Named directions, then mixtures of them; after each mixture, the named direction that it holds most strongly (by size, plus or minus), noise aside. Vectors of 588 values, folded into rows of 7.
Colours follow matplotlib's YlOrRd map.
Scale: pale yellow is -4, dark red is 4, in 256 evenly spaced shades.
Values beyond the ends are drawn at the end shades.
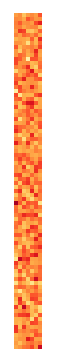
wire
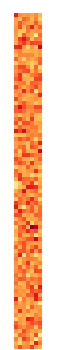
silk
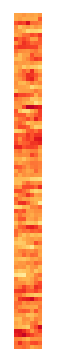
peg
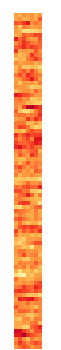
peg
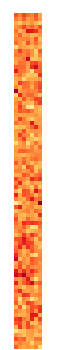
wire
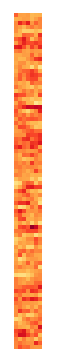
peg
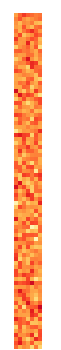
wire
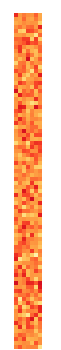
wire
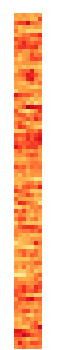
peg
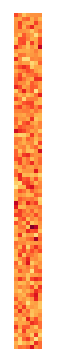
silk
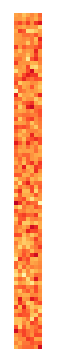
wire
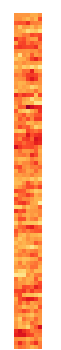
peg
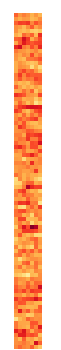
peg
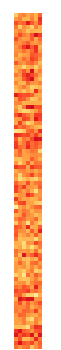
peg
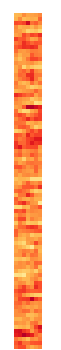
peg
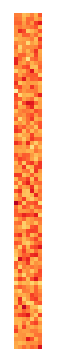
wire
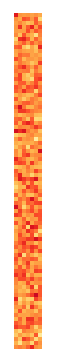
silk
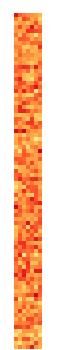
silk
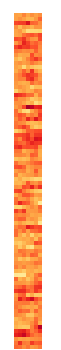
peg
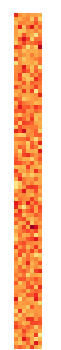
silk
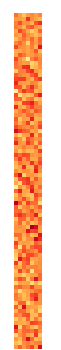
wire
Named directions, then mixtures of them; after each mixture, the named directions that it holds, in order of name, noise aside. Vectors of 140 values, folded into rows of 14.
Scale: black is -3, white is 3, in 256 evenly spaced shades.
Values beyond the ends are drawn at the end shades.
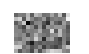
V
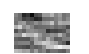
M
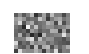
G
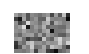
G, V.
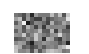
M, V.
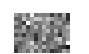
M, V.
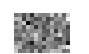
M, V.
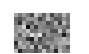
G.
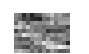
M.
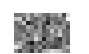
V.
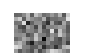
V.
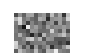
G, V.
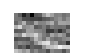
M.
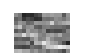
M.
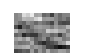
M.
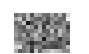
V.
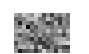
G, M.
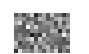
G.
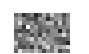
G, M.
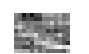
M.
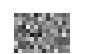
G.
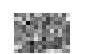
V.
